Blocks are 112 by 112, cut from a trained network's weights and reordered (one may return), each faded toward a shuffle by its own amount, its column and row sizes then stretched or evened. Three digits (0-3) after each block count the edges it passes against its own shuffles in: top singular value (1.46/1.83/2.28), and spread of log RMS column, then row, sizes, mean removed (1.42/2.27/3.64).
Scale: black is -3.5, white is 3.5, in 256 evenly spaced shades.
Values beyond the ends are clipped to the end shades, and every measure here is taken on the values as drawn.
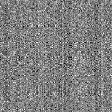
2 0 2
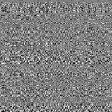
3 1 3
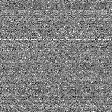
2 0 1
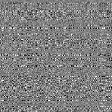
3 1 3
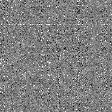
0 2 0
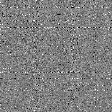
0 1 2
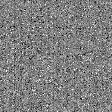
0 0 1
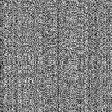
3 0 0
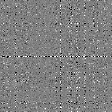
2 2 2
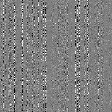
3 3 0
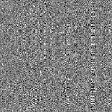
3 2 1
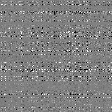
1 2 3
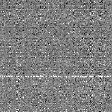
2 2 1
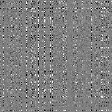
3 3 2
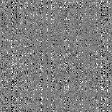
0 3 2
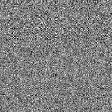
3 1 2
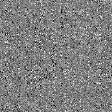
0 2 1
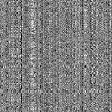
3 2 1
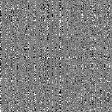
0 3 2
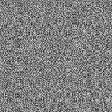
3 0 1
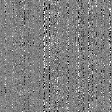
1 3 0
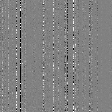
3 3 0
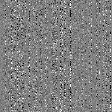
0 3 0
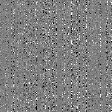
0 3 1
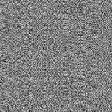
3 1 0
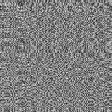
3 0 0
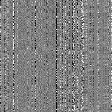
3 3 0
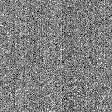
1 0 0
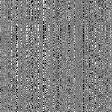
3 3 1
